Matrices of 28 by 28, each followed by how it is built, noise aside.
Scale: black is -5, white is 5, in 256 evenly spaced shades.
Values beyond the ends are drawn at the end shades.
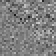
upper triangular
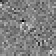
banded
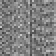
repeating rows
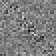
banded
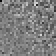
upper triangular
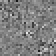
block diagonal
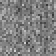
blocks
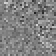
upper triangular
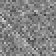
Toeplitz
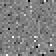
sparse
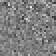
upper triangular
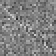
banded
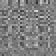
low rank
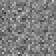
repeating rows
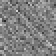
Toeplitz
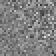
upper triangular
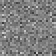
low rank
